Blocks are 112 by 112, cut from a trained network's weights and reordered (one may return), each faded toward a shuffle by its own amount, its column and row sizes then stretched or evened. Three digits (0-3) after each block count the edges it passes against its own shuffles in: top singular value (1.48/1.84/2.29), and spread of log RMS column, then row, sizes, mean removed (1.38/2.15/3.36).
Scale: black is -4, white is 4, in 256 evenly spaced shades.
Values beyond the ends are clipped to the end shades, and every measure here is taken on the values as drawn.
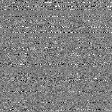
0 1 3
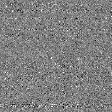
0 1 2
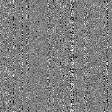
2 3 0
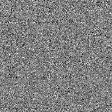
0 1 2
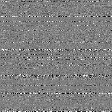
1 1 3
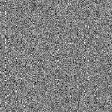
2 2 0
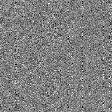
2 2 0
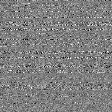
0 0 3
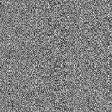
2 2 0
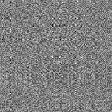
3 1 1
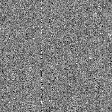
0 2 0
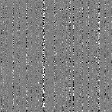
2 3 1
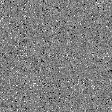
0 1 1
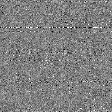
2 1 2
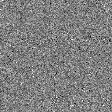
0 1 1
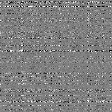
1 2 3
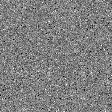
0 0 1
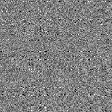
3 1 2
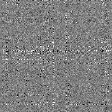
1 2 2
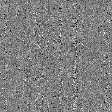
1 2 0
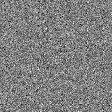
1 1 0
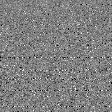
1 0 2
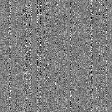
1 3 0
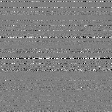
3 0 3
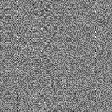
3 1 0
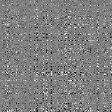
0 3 3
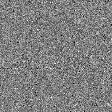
1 1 1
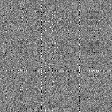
3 2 1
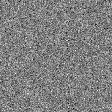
1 0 0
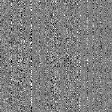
1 3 1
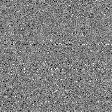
1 0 2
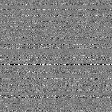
2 0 3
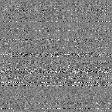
1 1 3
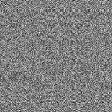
3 1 1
